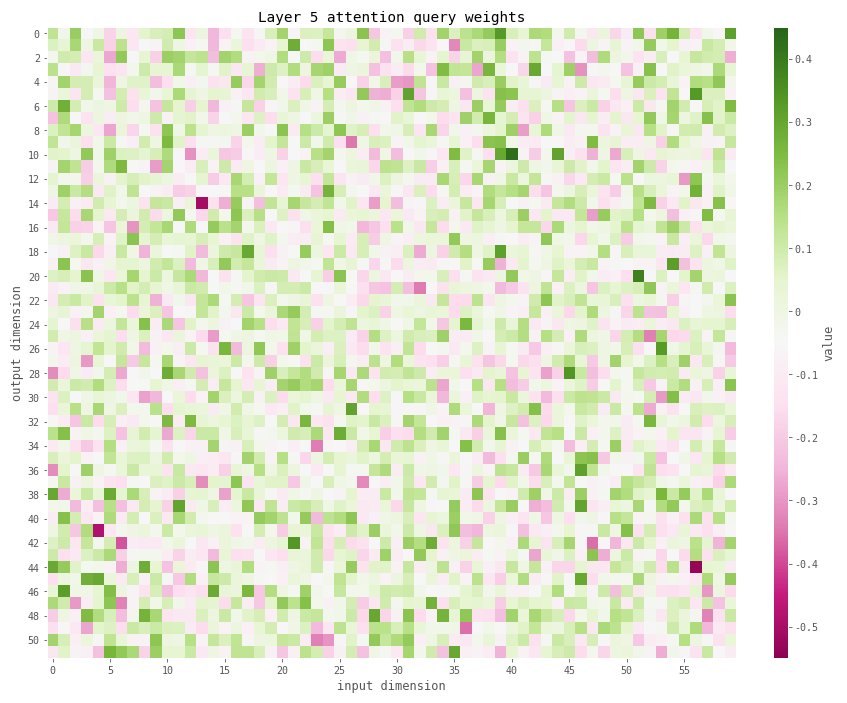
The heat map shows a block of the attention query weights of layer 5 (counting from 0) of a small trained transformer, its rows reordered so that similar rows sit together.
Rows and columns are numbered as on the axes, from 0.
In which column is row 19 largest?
54
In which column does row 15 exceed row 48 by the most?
57
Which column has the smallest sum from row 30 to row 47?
6
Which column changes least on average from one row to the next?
58
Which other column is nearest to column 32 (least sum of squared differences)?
29
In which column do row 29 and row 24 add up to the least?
34
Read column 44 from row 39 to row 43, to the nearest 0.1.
0.1 0 0 0.1 0
